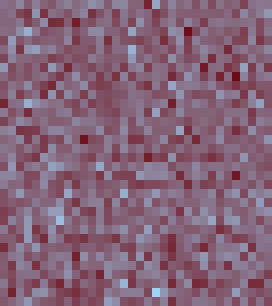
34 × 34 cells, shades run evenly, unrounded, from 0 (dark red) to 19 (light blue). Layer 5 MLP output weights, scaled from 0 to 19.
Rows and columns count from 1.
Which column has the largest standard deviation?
4
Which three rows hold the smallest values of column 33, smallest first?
32, 5, 11
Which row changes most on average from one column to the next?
8
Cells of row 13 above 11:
2
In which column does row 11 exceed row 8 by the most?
9
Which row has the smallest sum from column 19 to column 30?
18
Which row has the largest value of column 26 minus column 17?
29
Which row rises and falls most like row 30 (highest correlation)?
26
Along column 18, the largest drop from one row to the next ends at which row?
21
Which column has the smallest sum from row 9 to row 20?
30
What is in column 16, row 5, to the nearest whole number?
7
